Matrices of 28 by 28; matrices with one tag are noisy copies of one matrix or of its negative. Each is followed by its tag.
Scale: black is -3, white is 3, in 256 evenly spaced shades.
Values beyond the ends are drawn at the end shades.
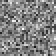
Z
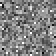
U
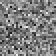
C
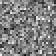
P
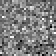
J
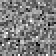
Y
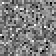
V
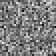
Y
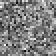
V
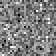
V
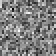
Y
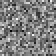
Y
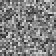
Y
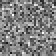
V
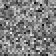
V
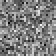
C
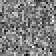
Z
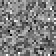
P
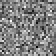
Z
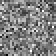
J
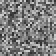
Z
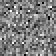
Z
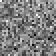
V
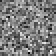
J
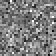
C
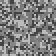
C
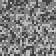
P
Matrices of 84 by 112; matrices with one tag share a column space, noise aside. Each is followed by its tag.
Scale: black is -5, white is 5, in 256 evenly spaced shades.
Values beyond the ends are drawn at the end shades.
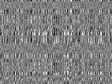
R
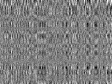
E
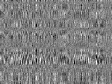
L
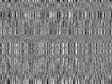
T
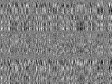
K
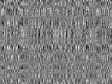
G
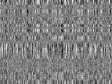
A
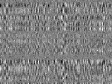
K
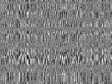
L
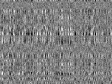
R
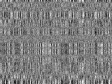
T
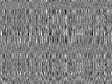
R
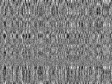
E
